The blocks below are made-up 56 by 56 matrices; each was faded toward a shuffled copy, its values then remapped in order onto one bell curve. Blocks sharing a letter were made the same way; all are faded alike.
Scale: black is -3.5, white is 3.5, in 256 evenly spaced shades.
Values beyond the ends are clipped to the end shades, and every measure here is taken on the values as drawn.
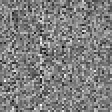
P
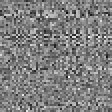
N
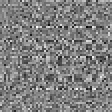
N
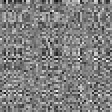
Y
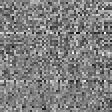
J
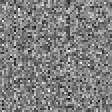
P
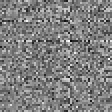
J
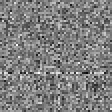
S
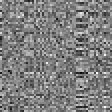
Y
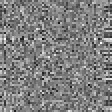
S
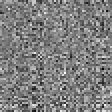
J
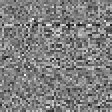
J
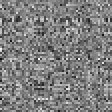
J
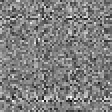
J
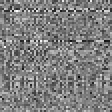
N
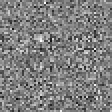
S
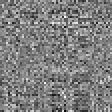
J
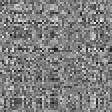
N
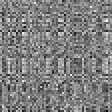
Y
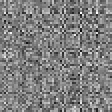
Y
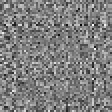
J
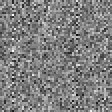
P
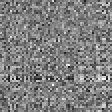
J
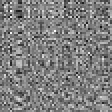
J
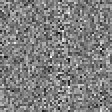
P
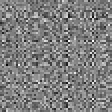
Y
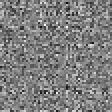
S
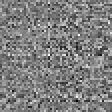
J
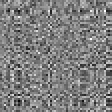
Y
